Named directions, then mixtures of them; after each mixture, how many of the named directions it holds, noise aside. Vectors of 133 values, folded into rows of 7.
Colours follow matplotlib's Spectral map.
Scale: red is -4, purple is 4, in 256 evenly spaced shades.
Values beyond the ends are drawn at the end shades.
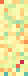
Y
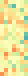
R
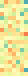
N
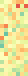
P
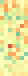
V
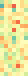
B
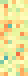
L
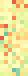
two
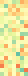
three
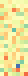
two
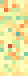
one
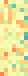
one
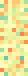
four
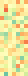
two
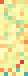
one
